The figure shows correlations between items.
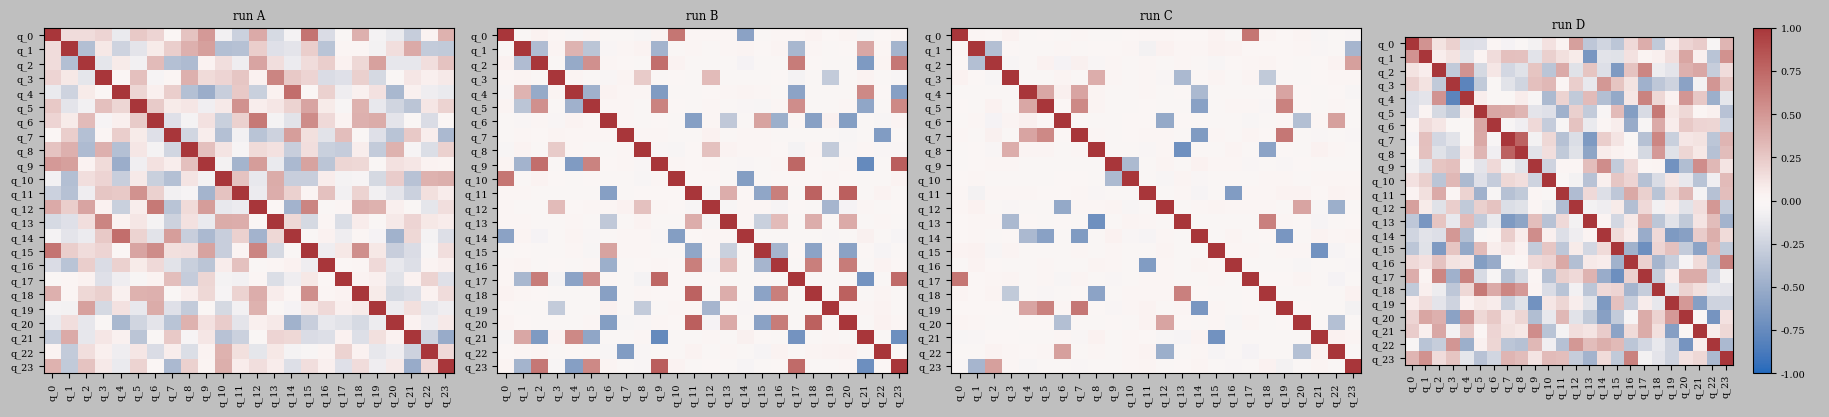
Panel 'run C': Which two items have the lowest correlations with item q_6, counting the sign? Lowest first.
q_12, q_20
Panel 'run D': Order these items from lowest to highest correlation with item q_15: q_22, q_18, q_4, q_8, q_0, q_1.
q_4, q_0, q_1, q_8, q_18, q_22
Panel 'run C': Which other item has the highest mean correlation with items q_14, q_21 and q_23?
q_2
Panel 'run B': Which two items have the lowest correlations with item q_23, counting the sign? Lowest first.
q_21, q_4
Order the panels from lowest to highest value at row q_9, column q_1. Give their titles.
run B, run D, run C, run A
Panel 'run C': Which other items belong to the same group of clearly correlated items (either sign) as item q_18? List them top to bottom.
q_3, q_8, q_13
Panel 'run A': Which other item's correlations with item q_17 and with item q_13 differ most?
q_3
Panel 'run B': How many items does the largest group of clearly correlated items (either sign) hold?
8
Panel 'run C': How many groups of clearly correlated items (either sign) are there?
8
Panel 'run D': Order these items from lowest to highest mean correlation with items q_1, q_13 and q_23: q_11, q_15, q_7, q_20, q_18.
q_15, q_18, q_7, q_20, q_11
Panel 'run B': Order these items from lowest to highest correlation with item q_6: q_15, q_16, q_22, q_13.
q_16, q_13, q_22, q_15
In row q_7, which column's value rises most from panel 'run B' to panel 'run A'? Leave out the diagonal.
q_22
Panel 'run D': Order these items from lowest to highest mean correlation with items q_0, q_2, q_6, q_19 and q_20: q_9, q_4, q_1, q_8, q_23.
q_9, q_8, q_23, q_4, q_1
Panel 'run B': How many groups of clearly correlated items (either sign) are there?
5
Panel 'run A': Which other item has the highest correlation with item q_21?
q_1
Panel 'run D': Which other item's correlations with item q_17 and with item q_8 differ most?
q_7
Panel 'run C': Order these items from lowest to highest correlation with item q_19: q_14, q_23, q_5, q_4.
q_14, q_23, q_4, q_5
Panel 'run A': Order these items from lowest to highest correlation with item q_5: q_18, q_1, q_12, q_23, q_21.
q_21, q_1, q_12, q_23, q_18
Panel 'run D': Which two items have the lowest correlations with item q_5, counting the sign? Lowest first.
q_16, q_11
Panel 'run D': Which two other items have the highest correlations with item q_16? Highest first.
q_23, q_11
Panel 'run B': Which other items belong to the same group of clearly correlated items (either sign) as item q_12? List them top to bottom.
q_3, q_8, q_19
